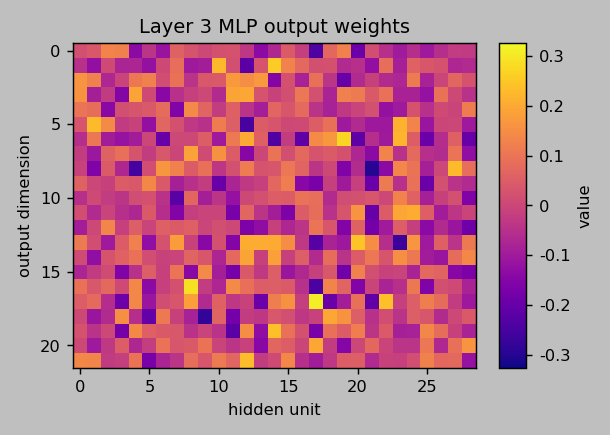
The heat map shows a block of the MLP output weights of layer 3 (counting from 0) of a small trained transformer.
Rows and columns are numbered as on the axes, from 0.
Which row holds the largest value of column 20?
13
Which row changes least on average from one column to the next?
10
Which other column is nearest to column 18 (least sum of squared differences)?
2
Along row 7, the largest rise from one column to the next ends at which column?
22
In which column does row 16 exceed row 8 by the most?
4
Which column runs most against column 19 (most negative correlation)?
6
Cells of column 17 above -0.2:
19
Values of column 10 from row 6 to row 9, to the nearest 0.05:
-0.1 0.15 -0.05 -0.2
